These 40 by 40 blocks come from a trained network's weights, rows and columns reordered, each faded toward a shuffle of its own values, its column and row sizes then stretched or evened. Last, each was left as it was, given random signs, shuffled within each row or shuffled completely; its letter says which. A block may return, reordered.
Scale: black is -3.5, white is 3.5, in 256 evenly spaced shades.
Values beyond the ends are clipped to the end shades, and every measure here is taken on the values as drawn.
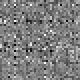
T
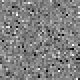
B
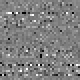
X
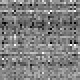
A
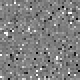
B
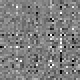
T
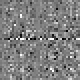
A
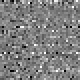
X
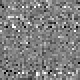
X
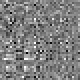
A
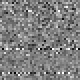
X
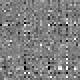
A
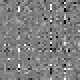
T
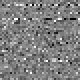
X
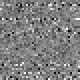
X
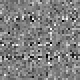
T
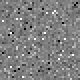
B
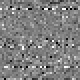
X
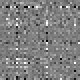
A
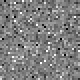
B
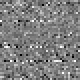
X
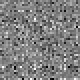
T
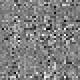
T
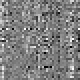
A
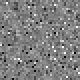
B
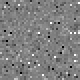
B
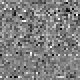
X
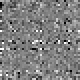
T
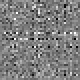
T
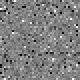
B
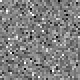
B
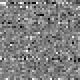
X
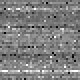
X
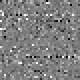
X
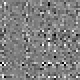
A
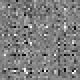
T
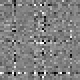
A
